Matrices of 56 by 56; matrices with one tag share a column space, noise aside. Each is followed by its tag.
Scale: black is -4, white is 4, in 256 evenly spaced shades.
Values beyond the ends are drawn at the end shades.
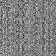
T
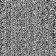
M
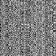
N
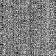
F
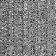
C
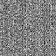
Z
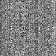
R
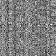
N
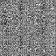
Z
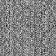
N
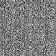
M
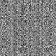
Z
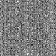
R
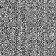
R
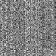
M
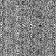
N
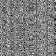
T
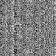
N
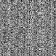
M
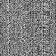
C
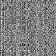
M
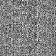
N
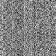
M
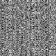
M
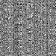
T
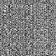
F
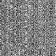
F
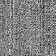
F
